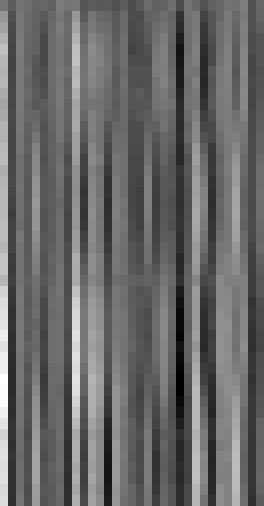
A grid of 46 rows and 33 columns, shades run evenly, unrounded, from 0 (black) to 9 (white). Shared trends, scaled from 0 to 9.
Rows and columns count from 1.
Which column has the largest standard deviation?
26
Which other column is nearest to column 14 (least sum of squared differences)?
9
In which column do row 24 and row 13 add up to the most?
1
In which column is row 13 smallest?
23
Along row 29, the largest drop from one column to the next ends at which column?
2
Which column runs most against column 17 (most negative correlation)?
32
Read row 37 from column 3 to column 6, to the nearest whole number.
4 3 5 2
